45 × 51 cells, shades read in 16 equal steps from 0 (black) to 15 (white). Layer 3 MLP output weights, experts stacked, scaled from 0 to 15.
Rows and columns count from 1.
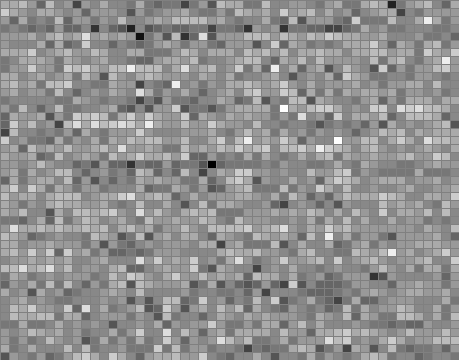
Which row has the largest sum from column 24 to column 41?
19
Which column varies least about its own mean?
41
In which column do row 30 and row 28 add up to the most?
37
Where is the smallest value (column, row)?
24, 21
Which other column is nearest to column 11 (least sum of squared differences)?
9
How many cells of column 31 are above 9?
11
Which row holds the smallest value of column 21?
5
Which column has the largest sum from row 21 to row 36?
2
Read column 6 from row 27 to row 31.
5 6 10 8 10
